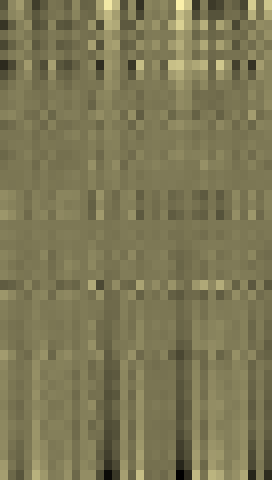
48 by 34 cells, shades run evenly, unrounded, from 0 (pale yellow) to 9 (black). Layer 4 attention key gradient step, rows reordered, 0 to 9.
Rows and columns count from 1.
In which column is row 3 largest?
1
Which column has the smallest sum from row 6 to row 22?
23
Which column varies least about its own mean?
19
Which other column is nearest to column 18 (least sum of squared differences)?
25
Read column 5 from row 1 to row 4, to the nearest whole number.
7 6 6 5
